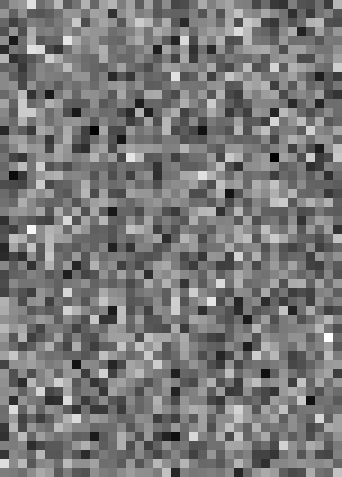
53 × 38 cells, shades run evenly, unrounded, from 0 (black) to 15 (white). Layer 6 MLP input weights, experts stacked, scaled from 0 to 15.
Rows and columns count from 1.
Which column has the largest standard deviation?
27
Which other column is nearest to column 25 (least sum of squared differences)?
10
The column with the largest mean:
8
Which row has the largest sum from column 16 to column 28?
4
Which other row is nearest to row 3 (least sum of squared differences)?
42
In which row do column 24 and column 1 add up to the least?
6
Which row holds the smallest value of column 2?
20
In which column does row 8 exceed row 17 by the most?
33
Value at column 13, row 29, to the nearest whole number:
7
